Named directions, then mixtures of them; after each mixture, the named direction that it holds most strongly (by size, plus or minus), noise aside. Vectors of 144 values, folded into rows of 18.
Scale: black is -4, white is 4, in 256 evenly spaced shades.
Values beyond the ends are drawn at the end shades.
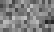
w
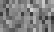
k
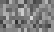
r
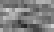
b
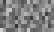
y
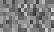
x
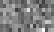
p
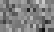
p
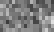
k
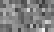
p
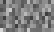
y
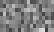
p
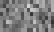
k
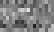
r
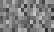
x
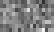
p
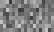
r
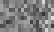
x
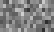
p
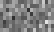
w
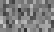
r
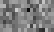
p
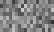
x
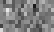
x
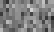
k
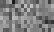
w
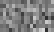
p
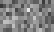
w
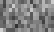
y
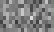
r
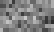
w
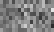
x
